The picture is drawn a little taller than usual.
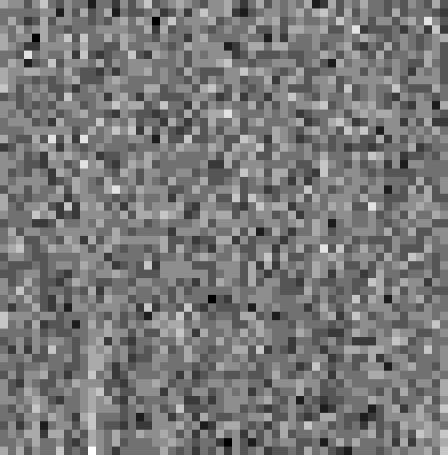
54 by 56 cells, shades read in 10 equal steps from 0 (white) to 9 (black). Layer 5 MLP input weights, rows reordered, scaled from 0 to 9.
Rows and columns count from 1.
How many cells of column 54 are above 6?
2
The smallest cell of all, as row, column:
54, 12
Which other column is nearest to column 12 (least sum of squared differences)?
56
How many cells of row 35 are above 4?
40
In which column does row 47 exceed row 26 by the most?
21
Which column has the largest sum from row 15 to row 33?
51
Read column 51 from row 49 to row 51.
7 4 3
